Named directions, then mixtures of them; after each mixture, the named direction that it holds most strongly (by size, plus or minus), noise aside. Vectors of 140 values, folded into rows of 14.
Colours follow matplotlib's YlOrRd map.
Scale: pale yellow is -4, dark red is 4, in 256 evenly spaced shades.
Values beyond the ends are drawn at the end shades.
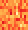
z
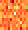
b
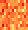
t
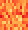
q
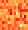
z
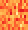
z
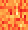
z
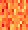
t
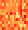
z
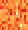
z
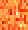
z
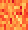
q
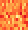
q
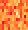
z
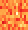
z
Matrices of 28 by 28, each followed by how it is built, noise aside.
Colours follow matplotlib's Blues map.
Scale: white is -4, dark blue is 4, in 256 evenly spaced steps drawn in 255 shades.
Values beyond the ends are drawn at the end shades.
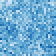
smooth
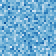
noise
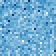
sparse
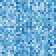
blocks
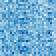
blocks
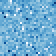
sparse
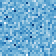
sparse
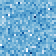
sparse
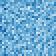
repeating rows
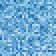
blocks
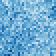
smooth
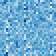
uneven columns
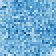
smooth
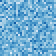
noise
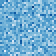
repeating rows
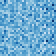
repeating rows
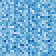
repeating rows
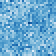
smooth
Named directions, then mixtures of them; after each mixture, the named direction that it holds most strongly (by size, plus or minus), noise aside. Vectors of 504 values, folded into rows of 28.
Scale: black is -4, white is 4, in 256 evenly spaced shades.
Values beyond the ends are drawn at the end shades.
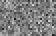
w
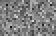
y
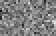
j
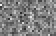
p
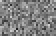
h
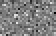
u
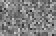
w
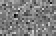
u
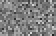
w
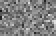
j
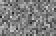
h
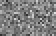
w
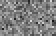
w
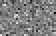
u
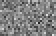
w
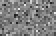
u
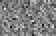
y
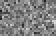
j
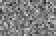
j
